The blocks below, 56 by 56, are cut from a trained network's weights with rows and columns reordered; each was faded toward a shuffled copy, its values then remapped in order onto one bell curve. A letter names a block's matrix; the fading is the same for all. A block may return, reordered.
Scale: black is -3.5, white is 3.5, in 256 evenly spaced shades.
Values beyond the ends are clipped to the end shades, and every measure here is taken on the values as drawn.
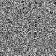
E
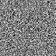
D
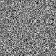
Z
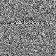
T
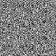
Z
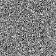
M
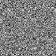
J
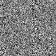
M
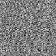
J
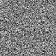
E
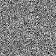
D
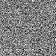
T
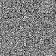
D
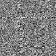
J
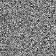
M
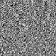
Z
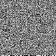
M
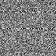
T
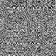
J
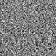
D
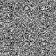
Z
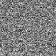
T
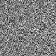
Z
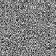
Z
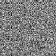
Z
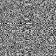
T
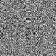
E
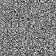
E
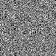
D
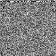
M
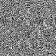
Z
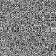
J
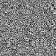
J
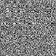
J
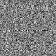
J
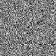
E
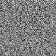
Z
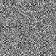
J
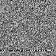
M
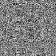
J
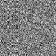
Z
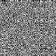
J
